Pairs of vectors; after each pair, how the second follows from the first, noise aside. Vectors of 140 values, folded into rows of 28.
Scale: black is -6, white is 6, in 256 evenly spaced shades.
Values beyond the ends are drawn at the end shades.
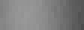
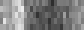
wrapped around, negated, scaled up.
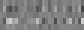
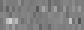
partly zeroed.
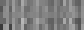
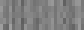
negated, shrunk.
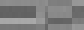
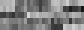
wrapped around, negated, scaled up.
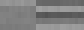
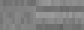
negated, shrunk.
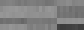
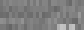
negated, partly zeroed.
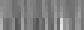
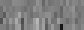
negated, partly zeroed.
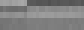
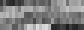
wrapped around, scaled up.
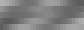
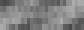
negated.
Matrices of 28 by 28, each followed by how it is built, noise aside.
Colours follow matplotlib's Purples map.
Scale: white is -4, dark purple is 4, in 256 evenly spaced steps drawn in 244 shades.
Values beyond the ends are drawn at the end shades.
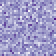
noise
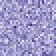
noise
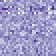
uneven rows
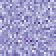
repeating columns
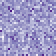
repeating columns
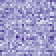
blocks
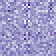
low rank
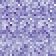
repeating columns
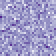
noise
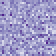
low rank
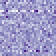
uneven rows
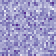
blocks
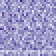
repeating columns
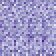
repeating columns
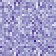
repeating columns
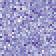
noise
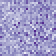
blocks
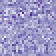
low rank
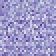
repeating columns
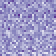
repeating columns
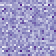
uneven rows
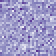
noise
